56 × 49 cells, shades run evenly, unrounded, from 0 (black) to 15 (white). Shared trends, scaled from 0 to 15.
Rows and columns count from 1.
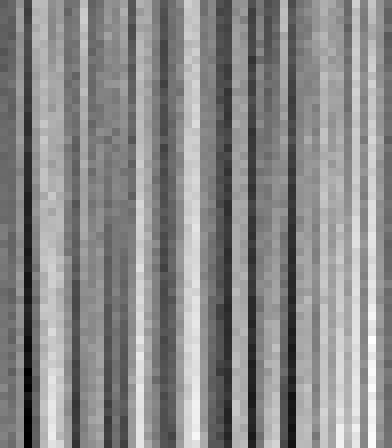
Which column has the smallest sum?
4
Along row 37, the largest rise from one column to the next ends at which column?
30
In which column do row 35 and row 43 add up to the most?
47
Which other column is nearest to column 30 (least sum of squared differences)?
31
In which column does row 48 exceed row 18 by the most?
17
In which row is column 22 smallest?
55
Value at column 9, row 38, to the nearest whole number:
8
